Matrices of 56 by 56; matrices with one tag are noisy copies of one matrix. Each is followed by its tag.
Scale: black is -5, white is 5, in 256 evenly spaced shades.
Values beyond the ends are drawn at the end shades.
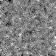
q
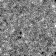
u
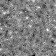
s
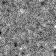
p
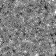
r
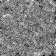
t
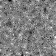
q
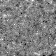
t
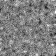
r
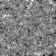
t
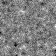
p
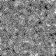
r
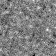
s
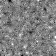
q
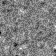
p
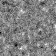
p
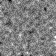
q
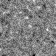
s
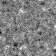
p
